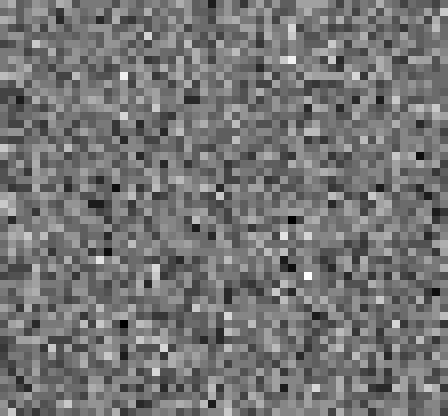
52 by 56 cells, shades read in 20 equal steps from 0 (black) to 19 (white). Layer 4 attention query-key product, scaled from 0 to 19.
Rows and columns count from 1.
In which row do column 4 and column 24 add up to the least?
13
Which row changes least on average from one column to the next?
12
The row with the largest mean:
10
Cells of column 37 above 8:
33
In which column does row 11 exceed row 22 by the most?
29
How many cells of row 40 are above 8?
34
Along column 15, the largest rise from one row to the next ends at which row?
25
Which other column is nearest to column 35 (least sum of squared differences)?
38
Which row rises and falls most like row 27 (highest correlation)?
26
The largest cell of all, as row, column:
35, 39
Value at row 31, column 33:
13
